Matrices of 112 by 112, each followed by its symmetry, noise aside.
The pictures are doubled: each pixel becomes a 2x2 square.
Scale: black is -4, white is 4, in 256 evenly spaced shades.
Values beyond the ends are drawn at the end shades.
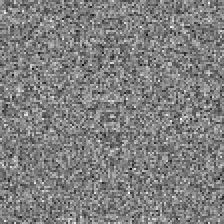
mirrored left to right.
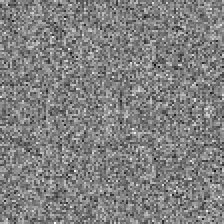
mirrored top to bottom.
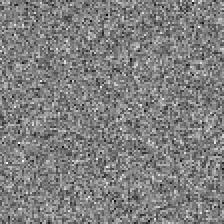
antisymmetric.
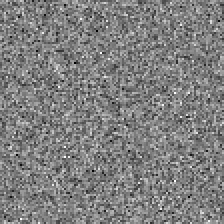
antisymmetric.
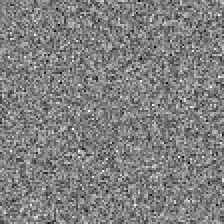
antisymmetric.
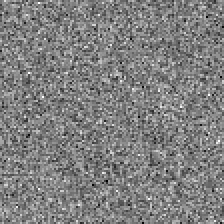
antisymmetric.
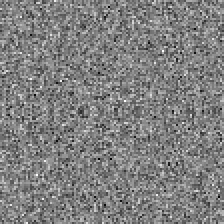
mirrored top to bottom.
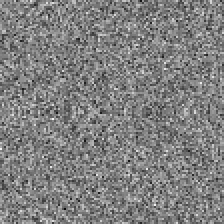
mirrored top to bottom.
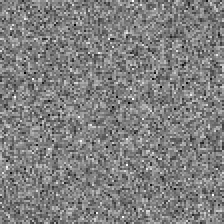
same after a half turn.
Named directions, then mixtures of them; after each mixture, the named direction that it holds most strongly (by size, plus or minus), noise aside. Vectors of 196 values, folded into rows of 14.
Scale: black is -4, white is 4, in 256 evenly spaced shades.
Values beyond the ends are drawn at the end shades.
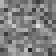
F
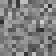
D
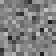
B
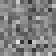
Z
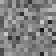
B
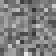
Z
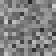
Z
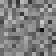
D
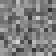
Z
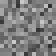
D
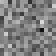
D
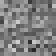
Z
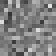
D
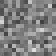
D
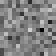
B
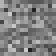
F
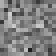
F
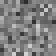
D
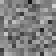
B
